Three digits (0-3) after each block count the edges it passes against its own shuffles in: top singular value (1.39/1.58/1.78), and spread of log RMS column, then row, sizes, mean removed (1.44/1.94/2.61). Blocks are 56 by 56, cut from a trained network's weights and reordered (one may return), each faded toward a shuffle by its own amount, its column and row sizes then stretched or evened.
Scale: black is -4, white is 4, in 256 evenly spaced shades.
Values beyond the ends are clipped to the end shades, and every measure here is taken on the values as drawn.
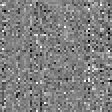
1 3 1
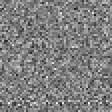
2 0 0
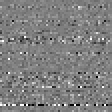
3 0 3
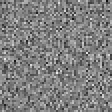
2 1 0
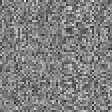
3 1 0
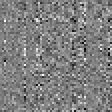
2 3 1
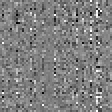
1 3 1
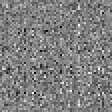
0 2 1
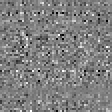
0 2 3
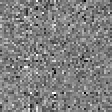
1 2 1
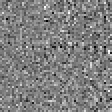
1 2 0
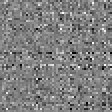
1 2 3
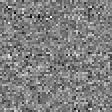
1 1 1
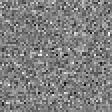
1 0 2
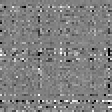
2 2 3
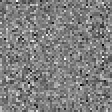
0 2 0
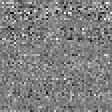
0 1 3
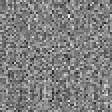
3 1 0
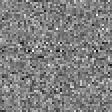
0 0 2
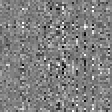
2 3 1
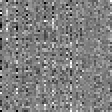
2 3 0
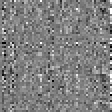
3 3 2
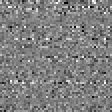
2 0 3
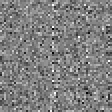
0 2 0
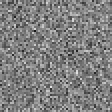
2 0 0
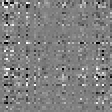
3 3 3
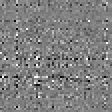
2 2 3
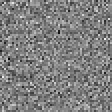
3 1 0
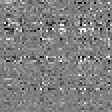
3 2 3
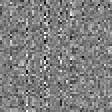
3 3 0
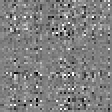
0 3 3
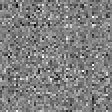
0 2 2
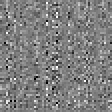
3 3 2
